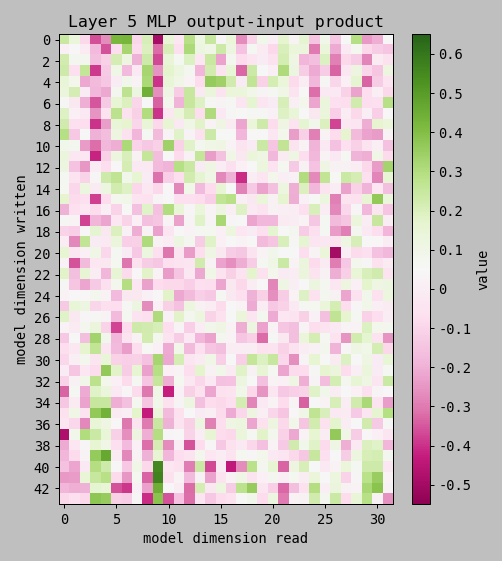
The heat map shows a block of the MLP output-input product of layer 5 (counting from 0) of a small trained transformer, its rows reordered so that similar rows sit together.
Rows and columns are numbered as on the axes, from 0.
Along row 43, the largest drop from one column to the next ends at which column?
10
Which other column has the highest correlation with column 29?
9
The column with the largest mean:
25
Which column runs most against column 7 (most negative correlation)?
21
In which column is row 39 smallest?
6
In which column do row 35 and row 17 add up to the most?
30
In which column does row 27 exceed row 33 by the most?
8
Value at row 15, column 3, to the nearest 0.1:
-0.4
